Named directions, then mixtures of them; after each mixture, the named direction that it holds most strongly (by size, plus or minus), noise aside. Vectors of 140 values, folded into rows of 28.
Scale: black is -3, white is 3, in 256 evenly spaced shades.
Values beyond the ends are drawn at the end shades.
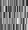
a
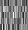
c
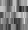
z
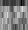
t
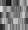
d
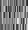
a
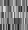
c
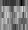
t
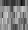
t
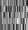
a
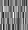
c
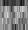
t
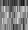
t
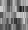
z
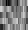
d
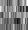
z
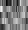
d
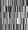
a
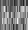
a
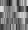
z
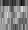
t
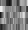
d
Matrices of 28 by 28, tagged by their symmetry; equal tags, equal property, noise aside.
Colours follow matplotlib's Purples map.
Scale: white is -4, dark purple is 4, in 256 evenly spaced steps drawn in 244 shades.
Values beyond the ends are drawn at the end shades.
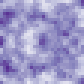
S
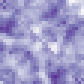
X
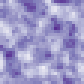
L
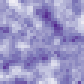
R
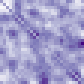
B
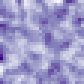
L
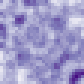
B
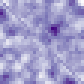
X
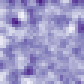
L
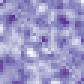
X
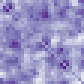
B
